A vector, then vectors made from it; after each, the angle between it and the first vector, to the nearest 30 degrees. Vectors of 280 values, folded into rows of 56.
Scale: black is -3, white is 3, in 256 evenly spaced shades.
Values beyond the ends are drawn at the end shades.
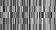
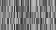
90 degrees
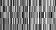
30 degrees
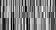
60 degrees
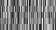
60 degrees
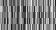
60 degrees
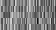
120 degrees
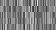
90 degrees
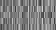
30 degrees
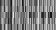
60 degrees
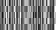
90 degrees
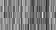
120 degrees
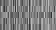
30 degrees
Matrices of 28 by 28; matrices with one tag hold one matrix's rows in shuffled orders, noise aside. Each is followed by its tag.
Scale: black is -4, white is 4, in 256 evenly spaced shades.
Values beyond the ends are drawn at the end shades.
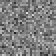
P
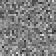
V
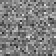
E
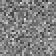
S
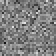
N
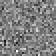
N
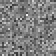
P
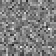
S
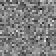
V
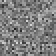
P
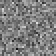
N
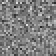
P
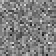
S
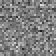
V
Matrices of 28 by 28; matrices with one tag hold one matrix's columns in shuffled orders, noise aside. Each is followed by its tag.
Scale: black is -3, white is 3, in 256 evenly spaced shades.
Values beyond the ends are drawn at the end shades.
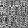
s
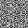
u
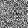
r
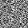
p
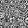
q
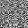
u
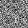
p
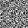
r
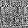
s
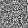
p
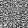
u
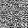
u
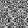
q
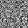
q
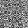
u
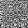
u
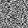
p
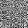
u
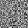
r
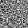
p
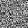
r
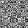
q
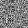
p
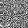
u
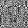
s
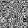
q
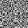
r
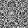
r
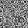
q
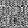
s
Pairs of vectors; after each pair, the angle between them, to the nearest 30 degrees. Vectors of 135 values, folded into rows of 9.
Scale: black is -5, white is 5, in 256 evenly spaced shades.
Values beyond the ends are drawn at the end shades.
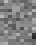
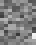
150 degrees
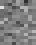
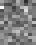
30 degrees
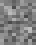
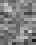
60 degrees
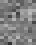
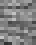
60 degrees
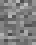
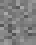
90 degrees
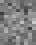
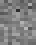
60 degrees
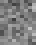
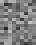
90 degrees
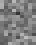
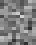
120 degrees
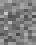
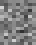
90 degrees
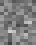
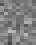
30 degrees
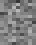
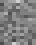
150 degrees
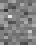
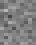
150 degrees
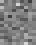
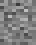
150 degrees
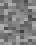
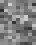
60 degrees
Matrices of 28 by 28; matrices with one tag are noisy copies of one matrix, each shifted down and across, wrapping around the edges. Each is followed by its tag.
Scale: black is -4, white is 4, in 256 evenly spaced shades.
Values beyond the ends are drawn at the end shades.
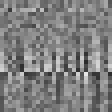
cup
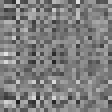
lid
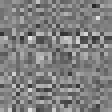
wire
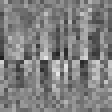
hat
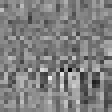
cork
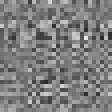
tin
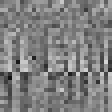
cup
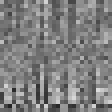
cup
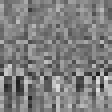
cork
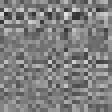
wire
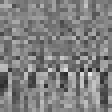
cork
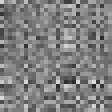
lid
